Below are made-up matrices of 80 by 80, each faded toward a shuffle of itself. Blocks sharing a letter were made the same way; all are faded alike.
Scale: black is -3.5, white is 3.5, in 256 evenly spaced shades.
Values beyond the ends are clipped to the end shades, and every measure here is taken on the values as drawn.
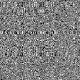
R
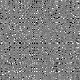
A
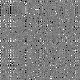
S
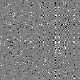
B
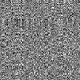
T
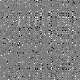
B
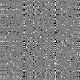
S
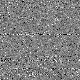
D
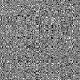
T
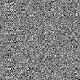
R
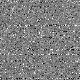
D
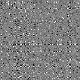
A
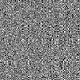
R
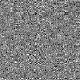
R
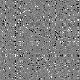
B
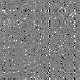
B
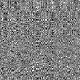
T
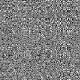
T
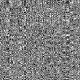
T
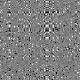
S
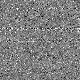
D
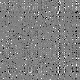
B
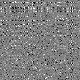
A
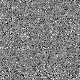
D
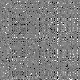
B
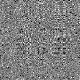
R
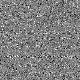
D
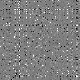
B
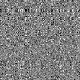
R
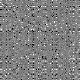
S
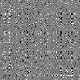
B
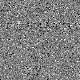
D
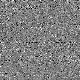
D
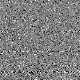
D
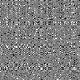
A
